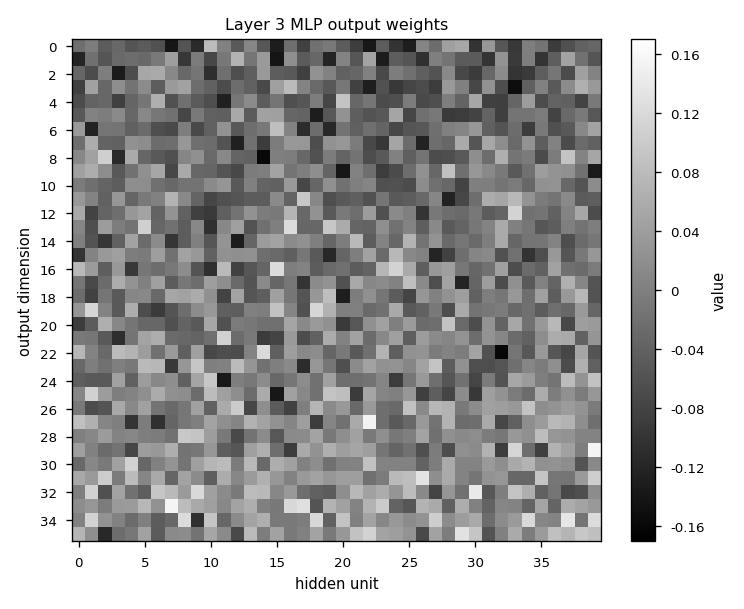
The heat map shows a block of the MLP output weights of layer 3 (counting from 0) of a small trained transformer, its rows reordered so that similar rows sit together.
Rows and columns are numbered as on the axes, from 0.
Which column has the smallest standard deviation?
5
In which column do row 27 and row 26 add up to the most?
22
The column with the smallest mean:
12
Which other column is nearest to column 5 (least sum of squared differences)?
38
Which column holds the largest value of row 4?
20
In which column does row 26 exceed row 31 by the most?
34
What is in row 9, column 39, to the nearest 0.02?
-0.14
